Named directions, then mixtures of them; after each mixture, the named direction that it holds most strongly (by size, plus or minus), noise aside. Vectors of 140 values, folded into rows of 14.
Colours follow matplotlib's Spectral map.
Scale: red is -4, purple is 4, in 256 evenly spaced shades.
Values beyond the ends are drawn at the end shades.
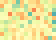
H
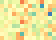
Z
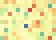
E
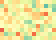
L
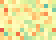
L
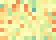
H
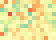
H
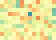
H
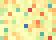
E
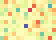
E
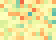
H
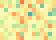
Z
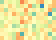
Z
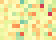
Z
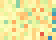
H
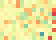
H
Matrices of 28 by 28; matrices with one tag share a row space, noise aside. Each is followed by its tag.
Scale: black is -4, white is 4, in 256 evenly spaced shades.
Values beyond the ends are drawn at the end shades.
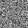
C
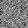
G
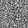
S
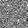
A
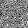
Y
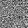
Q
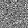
S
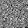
Q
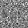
Q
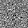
G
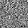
G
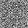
Q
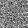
A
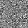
C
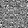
Y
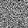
Q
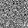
S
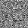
S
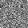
G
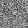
C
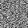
G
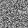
Q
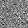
A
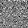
C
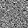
A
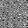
A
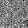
A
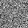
C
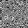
Y
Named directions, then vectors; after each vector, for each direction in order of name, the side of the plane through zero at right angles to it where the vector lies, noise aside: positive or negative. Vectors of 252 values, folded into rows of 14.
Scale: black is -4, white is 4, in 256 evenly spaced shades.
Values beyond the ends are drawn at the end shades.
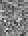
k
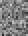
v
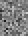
negative, negative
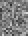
negative, negative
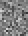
positive, positive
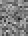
negative, positive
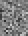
negative, negative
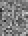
negative, negative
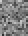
negative, positive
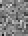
negative, positive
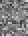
positive, negative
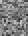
negative, positive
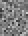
negative, negative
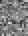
positive, negative
